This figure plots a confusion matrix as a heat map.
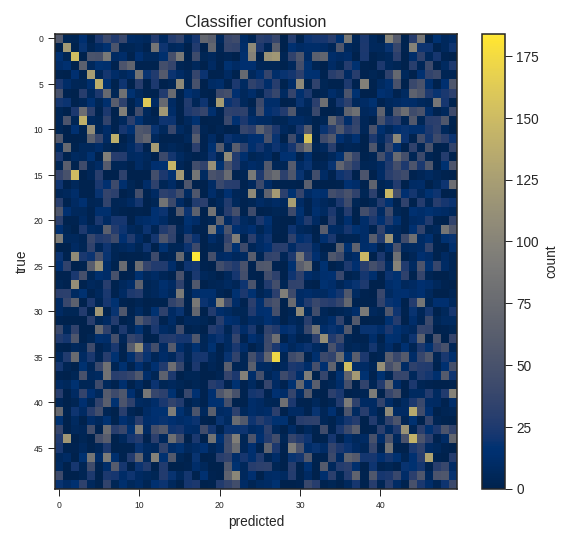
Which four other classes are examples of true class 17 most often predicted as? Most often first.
41, 27, 24, 26
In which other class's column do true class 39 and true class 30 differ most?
5
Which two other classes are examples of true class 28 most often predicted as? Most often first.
15, 36
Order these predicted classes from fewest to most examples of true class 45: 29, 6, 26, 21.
6, 21, 26, 29
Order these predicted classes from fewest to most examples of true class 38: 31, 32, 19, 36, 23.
23, 31, 19, 36, 32
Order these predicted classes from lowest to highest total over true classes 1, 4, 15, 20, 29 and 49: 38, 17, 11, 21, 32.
11, 38, 32, 21, 17
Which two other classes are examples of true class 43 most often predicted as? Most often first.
10, 6
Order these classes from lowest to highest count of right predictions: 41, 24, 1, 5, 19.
24, 19, 41, 1, 5
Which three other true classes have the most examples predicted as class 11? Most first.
7, 39, 10
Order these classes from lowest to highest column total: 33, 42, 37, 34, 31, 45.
33, 34, 37, 31, 45, 42
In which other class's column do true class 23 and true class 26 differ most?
37
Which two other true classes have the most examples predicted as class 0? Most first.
22, 41
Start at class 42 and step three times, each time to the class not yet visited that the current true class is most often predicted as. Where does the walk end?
44
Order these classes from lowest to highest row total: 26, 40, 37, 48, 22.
26, 40, 48, 22, 37
